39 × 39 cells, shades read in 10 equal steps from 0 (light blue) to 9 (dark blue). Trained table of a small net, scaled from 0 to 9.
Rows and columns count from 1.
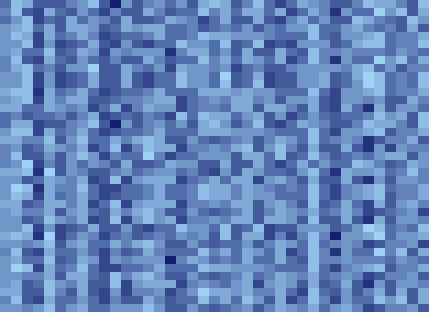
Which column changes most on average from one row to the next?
34
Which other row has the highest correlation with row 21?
3
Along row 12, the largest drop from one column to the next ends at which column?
5
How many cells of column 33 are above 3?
22
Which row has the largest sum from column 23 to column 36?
23
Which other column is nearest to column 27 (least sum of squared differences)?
13
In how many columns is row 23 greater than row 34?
16
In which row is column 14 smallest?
20
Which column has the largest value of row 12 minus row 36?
11
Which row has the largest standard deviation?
30
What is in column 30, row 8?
4
